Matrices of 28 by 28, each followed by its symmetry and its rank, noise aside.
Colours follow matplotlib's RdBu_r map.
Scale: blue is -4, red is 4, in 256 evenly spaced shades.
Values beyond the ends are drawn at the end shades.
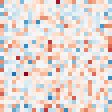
no symmetry, rank seven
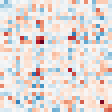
symmetric, rank six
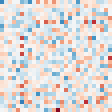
symmetric, rank eight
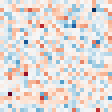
antisymmetric, rank eight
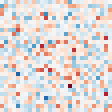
no symmetry, rank seven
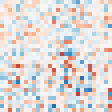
no symmetry, rank six
